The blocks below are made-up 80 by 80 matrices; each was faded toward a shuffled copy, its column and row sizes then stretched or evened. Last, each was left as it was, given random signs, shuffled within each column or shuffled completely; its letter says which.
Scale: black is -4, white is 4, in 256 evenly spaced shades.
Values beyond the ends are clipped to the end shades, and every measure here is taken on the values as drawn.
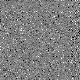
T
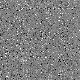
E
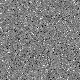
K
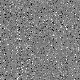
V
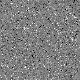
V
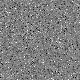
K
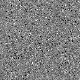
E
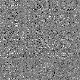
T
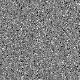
V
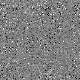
T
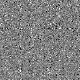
E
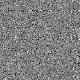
T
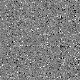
E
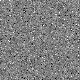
V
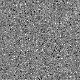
V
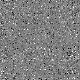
E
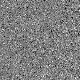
V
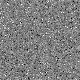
K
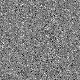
V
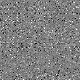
T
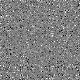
T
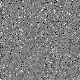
V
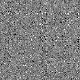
T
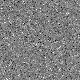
K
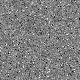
K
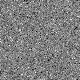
K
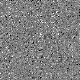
E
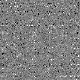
T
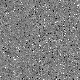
V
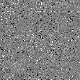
E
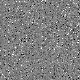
V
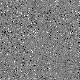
E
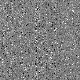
V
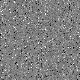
V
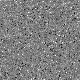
K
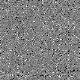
E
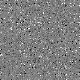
T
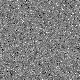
K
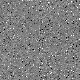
V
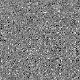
T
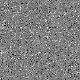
T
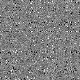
T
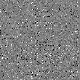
T
